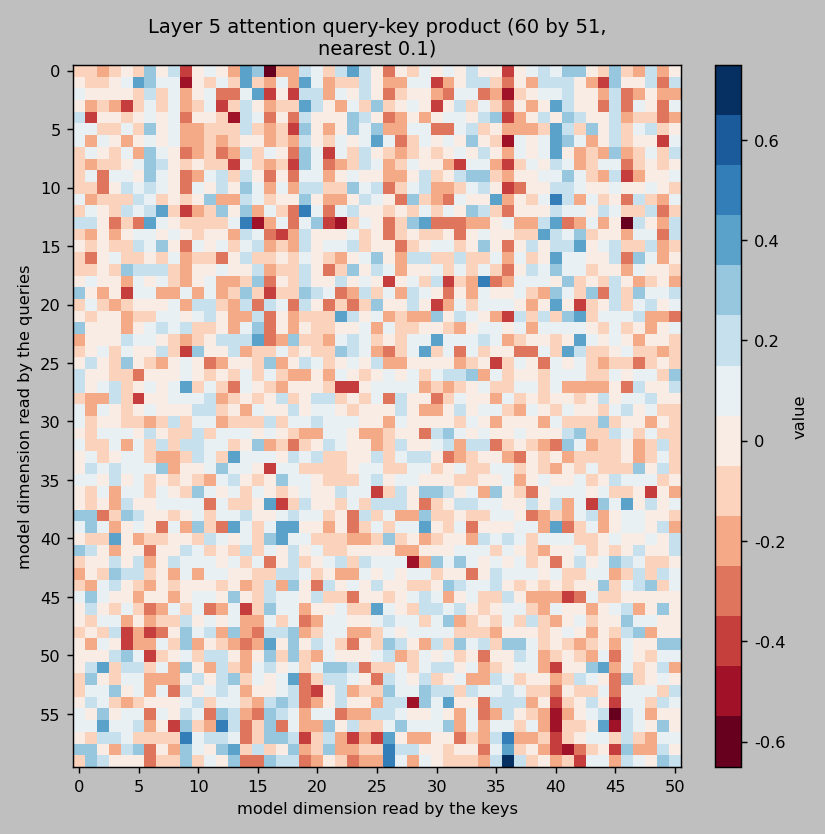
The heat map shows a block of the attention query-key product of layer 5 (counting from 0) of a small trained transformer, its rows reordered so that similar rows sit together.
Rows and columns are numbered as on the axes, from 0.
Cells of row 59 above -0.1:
28
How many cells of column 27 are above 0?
21
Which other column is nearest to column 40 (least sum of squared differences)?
19
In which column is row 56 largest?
12
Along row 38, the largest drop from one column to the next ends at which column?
2
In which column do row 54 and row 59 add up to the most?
36
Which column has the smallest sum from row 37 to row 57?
6
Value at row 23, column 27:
-0.1
